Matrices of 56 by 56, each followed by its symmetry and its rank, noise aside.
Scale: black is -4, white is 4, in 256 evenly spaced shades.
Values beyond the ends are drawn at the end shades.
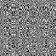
no symmetry, rank three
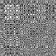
symmetric, rank three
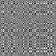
symmetric, rank one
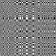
no symmetry, rank one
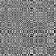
symmetric, rank two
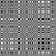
symmetric, rank one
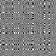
antisymmetric, rank two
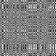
no symmetry, rank one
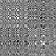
symmetric, rank three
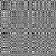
no symmetry, rank two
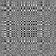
symmetric, rank one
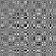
symmetric, rank two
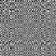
no symmetry, rank three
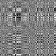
no symmetry, rank two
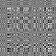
no symmetry, rank two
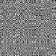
no symmetry, rank three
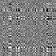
antisymmetric, rank two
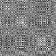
symmetric, rank three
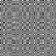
symmetric, rank one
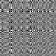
symmetric, rank two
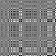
symmetric, rank one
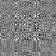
no symmetry, rank three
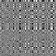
no symmetry, rank one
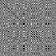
symmetric, rank three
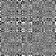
no symmetry, rank three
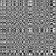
no symmetry, rank two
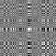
symmetric, rank one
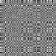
symmetric, rank one
